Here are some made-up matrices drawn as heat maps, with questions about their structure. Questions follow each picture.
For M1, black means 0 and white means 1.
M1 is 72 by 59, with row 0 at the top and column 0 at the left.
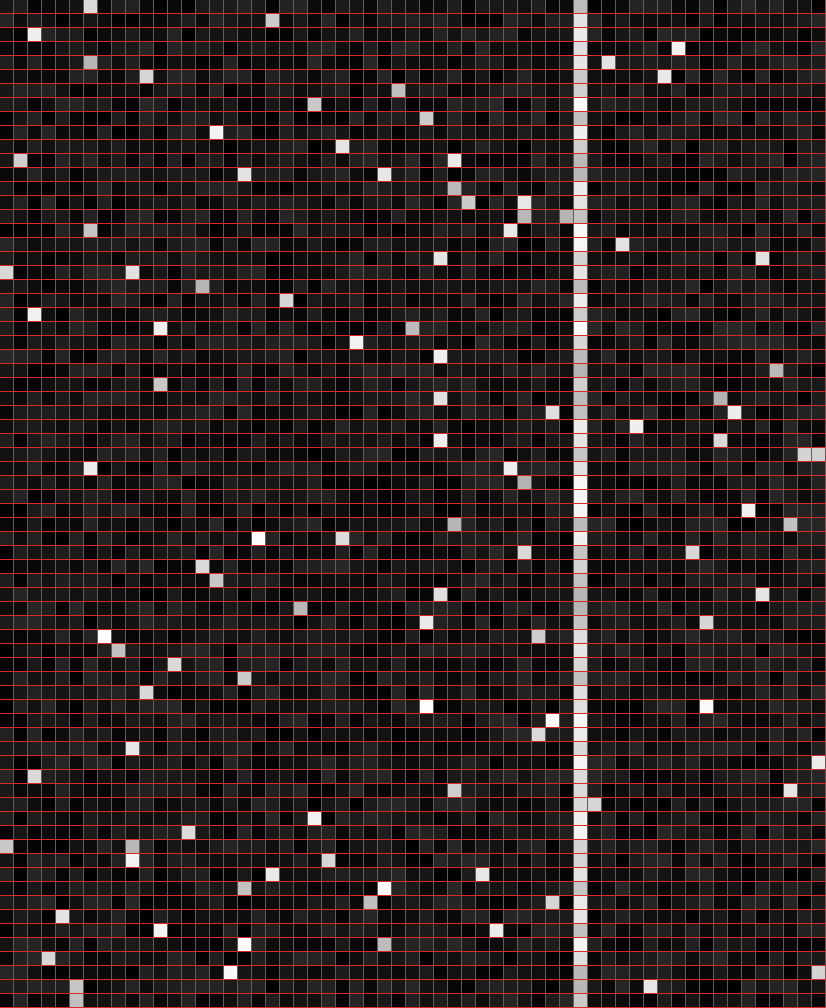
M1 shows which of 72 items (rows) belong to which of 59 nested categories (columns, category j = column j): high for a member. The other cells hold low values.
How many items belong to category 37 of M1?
4
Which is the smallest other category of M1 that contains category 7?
38
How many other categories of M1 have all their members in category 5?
1
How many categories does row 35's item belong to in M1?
1
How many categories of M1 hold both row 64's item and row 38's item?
1
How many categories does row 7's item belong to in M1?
2
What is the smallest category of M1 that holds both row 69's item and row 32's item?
58
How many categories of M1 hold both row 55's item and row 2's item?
2
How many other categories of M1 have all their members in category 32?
2
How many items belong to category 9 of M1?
4
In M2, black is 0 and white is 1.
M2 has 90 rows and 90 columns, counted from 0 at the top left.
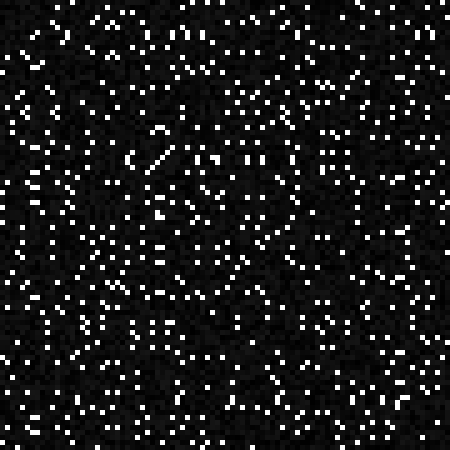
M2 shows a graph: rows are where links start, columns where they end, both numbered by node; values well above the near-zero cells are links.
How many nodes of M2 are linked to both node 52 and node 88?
1
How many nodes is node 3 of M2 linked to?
4
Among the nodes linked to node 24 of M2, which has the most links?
node 57
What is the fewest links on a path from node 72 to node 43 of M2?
7
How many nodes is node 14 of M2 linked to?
6
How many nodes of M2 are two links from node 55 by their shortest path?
1
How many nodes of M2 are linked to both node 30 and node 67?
0
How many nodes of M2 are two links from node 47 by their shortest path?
2
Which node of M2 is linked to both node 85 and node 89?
node 68
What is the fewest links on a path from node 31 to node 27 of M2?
5
